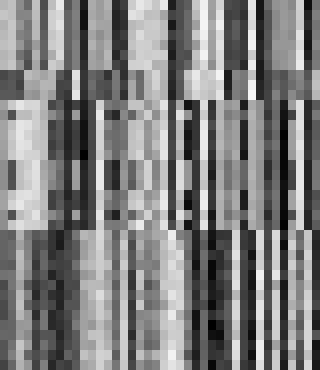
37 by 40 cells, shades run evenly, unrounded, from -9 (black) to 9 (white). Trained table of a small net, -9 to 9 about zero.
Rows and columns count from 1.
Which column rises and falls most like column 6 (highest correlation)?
4
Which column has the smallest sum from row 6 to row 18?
11
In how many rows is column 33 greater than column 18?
14
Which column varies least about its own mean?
34
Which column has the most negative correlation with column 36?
23
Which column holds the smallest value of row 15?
36
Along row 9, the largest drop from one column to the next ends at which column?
33
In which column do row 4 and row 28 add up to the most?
18
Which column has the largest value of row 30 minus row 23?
39
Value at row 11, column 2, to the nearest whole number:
5
